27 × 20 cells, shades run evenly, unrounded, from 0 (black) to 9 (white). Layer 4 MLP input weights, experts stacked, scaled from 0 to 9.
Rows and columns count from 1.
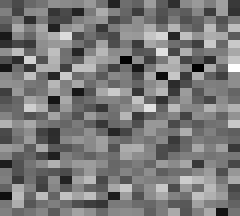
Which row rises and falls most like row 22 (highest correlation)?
23
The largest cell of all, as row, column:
9, 20
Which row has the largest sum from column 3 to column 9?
25
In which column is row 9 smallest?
17
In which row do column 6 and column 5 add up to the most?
5
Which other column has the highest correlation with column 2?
11
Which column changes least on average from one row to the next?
19
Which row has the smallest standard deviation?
22
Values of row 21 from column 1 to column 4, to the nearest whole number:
1 3 4 5
